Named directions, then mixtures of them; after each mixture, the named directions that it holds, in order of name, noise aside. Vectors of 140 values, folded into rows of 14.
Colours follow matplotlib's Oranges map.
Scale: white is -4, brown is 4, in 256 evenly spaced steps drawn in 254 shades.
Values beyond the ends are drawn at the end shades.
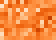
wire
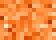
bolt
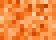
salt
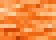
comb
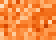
bolt, wire.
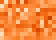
wire.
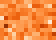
bolt.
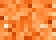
bolt.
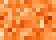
bolt, wire.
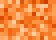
salt.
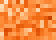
comb, wire.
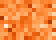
bolt.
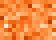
bolt.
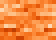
comb.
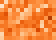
salt, wire.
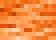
comb.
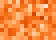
salt.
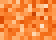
salt.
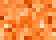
bolt, wire.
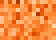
salt, wire.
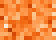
bolt.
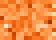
bolt.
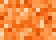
bolt, wire.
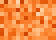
salt, wire.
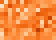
wire.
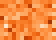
bolt.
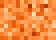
bolt, salt.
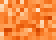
comb, wire.
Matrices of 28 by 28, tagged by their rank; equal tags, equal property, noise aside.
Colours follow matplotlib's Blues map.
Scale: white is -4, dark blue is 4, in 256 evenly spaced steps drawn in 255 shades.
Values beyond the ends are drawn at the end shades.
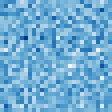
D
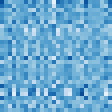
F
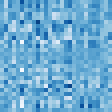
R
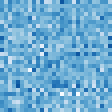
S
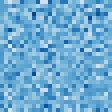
S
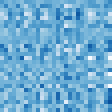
F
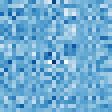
R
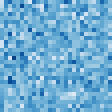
D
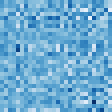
R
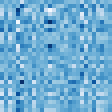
F
